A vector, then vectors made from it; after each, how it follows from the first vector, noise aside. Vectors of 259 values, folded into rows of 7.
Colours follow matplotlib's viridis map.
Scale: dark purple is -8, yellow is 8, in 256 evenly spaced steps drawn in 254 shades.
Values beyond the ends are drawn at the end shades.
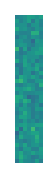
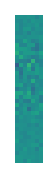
wrapped around, negated, partly zeroed.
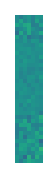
wrapped around, negated, partly zeroed.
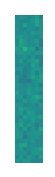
reversed, shrunk.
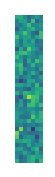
negated, scaled up.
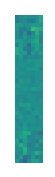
wrapped around, negated, partly zeroed.
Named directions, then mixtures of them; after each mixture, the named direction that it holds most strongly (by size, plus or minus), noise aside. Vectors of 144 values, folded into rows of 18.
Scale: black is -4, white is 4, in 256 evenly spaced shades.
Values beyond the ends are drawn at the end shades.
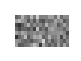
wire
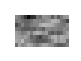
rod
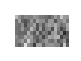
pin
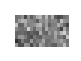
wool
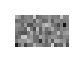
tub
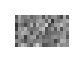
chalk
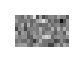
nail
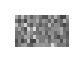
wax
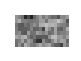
rod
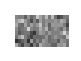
wool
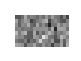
pin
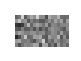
wire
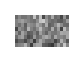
nail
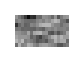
rod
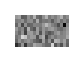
tub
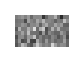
wax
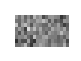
wax
